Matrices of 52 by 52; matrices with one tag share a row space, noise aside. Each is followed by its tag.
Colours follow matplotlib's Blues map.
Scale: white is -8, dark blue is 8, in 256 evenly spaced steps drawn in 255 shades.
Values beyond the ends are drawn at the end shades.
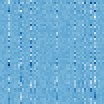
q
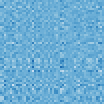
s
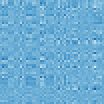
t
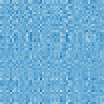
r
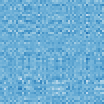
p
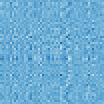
r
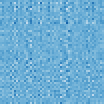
r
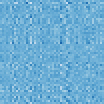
r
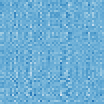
r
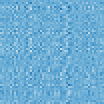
r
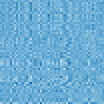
r
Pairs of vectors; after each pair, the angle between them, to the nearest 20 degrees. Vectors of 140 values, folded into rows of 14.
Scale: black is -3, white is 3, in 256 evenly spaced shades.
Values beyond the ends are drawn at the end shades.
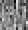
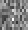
100 degrees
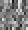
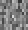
140 degrees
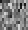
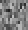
40 degrees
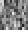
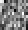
40 degrees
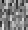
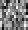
140 degrees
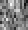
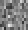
100 degrees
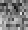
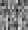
60 degrees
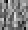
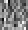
160 degrees
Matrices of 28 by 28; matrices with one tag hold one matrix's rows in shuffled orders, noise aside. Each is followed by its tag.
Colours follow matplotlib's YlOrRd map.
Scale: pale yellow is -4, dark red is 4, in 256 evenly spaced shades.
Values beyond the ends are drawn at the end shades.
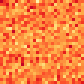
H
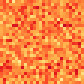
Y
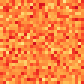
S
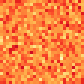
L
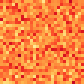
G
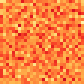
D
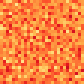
Y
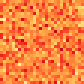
D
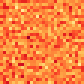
H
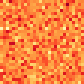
L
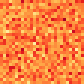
G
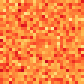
D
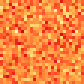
L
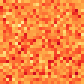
Y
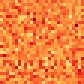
S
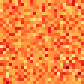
L
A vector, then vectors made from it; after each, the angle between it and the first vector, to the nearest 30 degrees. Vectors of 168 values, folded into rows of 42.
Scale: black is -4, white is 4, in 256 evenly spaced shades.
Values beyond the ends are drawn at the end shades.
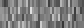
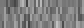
90 degrees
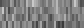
60 degrees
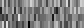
120 degrees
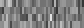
90 degrees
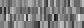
90 degrees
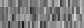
150 degrees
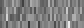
90 degrees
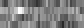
60 degrees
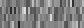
120 degrees
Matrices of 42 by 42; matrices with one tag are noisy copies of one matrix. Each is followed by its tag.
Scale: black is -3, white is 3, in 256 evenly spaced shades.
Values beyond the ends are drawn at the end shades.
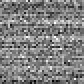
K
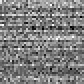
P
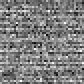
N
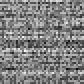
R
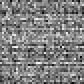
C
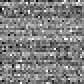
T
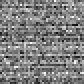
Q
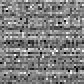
R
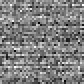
Q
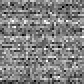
K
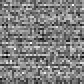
Q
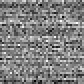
K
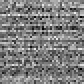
P
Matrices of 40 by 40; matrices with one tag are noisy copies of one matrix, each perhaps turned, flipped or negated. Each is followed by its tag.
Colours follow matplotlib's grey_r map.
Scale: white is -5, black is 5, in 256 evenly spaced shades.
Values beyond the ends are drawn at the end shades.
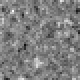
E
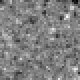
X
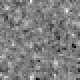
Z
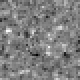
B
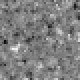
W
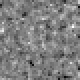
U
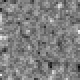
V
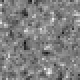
B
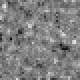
W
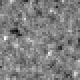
W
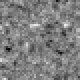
B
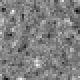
E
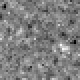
W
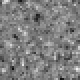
E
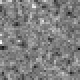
Z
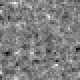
U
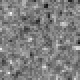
Z
